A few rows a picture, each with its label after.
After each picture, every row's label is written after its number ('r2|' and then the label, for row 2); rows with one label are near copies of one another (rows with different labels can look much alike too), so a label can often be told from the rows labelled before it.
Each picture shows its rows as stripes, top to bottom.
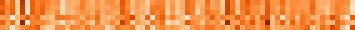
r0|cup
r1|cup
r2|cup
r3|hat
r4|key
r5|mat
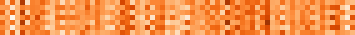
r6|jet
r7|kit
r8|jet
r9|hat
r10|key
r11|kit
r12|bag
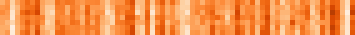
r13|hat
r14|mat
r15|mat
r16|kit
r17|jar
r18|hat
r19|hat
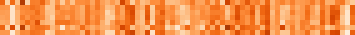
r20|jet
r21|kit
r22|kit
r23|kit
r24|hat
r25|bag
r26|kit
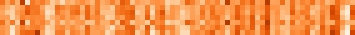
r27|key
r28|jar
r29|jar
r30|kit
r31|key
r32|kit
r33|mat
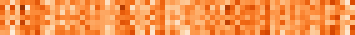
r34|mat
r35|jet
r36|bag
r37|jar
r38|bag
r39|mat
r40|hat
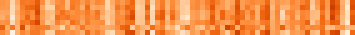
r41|mat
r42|mat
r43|hat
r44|hat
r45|mat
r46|bag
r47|kit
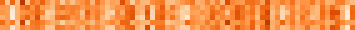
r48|jet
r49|hat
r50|kit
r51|hat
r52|key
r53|kit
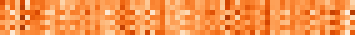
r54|cup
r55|jet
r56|mat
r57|cup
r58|jar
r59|jet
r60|kit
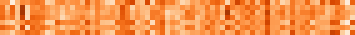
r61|kit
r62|jet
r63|key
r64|cup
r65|jar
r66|cup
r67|jar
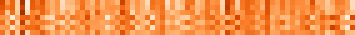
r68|cup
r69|cup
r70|jet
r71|mat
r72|bag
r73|mat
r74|jet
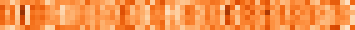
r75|kit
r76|cup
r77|key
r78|cup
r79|cup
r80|jar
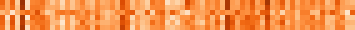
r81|key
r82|key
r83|hat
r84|jet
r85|bag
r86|jet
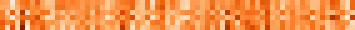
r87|hat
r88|hat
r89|jet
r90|mat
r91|cup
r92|jet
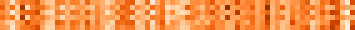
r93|mat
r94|key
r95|mat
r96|key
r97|jar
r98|mat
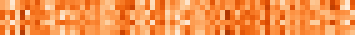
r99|hat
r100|jar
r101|cup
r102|bag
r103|hat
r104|bag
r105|bag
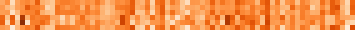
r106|hat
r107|jar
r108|hat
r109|bag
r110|jet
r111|hat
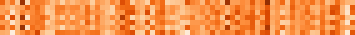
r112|key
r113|jar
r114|kit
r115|jet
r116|kit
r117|key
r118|hat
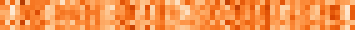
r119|bag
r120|kit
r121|hat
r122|jar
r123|jet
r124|kit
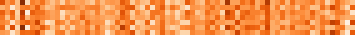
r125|key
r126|hat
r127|cup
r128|bag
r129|mat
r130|jet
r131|mat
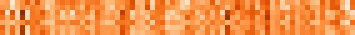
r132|hat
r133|kit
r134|jet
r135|key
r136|jar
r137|key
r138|jet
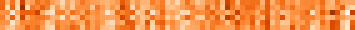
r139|bag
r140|jet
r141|mat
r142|bag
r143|kit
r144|jar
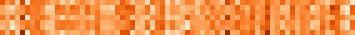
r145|cup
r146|jar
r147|jar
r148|key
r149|hat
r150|hat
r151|key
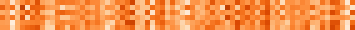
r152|hat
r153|cup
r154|hat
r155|cup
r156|kit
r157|mat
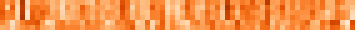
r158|key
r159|bag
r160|cup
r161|cup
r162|mat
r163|hat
